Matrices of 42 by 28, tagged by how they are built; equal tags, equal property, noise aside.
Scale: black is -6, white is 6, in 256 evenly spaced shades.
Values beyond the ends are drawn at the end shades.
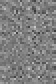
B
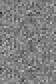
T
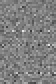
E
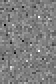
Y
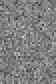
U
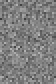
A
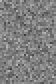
U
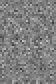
A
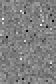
Y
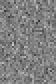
U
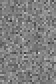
U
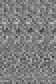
A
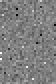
Y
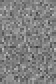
A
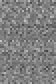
A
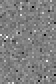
Y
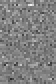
E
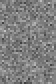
T
